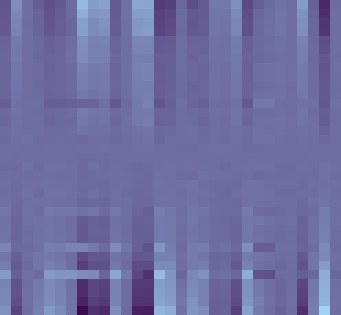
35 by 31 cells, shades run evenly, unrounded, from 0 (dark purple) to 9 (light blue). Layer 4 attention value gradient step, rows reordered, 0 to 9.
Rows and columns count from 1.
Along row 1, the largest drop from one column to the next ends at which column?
15
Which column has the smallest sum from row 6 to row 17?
30
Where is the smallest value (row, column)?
35, 8
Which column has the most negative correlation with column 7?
25
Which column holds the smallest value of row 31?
14
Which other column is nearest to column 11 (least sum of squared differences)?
1
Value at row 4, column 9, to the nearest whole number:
6
